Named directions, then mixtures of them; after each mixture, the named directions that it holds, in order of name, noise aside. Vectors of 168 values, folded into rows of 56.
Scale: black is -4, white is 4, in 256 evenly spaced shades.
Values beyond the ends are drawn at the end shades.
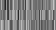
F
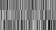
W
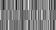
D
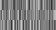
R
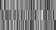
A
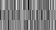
D.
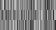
A.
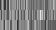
A, F, W.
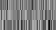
W.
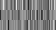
D.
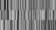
A, F, W.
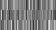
R, W.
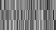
A.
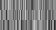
A, F, W.
